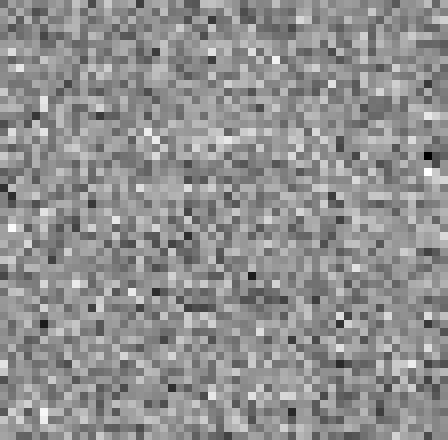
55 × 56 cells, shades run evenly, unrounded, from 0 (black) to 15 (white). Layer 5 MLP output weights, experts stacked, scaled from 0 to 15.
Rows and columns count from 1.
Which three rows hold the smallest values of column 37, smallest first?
52, 43, 4
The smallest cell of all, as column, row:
54, 20
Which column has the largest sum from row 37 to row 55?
39
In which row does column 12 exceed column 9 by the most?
46
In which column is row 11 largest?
42
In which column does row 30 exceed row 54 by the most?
15
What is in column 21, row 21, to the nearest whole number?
7
